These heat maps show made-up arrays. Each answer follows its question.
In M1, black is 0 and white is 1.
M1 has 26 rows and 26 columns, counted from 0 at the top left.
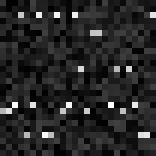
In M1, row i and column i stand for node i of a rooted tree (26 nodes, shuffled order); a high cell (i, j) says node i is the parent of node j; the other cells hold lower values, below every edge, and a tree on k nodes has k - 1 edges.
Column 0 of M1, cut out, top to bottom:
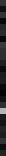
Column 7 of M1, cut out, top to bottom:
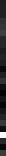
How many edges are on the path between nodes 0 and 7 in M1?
4
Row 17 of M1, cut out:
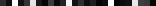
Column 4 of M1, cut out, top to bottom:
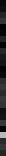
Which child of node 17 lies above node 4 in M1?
22
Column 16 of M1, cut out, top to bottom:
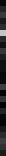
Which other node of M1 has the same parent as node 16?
15
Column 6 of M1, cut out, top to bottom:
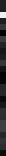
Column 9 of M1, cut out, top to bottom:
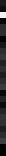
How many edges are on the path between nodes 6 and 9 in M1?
2
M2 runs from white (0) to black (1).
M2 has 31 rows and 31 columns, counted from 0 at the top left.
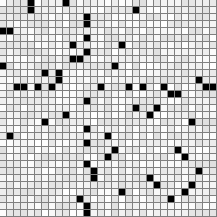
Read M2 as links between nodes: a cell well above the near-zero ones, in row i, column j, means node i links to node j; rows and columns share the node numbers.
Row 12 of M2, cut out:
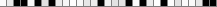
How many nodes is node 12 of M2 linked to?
10
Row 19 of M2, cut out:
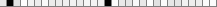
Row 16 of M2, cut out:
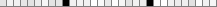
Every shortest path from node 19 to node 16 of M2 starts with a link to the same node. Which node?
node 1
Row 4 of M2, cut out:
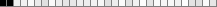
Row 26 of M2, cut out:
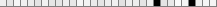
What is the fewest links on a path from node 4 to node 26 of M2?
5
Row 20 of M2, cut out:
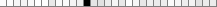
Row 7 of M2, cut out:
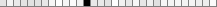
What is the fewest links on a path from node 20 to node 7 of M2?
2
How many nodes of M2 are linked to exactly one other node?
10
